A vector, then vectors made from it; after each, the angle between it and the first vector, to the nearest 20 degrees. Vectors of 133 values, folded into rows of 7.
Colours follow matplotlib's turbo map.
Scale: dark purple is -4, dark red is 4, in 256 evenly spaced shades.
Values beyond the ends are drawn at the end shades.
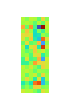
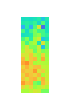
120 degrees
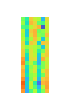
120 degrees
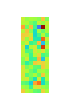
20 degrees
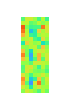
60 degrees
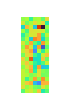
140 degrees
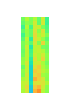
100 degrees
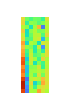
120 degrees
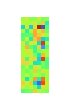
160 degrees
